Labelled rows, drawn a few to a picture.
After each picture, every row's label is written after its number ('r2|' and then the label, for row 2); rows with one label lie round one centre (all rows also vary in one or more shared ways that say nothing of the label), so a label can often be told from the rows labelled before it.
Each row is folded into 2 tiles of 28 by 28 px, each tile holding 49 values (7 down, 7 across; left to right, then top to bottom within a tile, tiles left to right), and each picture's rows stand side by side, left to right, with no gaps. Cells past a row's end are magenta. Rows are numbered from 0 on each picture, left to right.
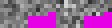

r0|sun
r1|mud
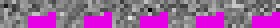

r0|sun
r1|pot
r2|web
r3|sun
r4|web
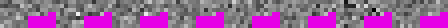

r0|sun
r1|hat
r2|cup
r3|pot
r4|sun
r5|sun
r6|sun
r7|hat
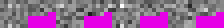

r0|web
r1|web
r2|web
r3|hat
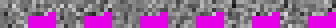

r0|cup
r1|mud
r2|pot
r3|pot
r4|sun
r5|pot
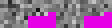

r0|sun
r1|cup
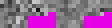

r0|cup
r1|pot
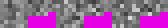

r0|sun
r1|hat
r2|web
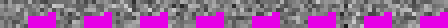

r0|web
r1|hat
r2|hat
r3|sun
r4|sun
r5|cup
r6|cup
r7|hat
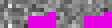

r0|web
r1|pot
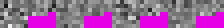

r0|pot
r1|cup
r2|sun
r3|hat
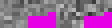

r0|hat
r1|hat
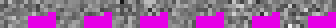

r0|cup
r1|pot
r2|pot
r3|mud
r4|mud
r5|web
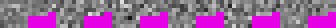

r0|web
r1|mud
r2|pot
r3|sun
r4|pot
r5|cup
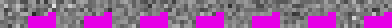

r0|web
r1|mud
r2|sun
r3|mud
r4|sun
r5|hat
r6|web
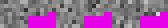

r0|mud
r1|sun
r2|pot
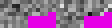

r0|hat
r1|web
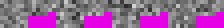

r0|web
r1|pot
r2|sun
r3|web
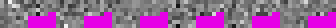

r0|cup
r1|hat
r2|mud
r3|sun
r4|cup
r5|mud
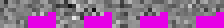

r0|mud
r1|sun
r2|sun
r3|cup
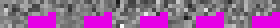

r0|sun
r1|sun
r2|hat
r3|hat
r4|mud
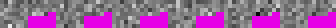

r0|hat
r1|mud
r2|web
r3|hat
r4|web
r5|web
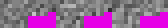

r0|mud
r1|mud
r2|hat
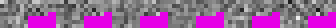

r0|cup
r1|sun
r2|pot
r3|sun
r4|mud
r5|web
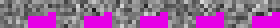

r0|cup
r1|cup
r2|mud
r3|pot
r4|pot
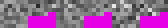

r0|sun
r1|cup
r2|pot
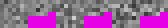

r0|mud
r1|web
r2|hat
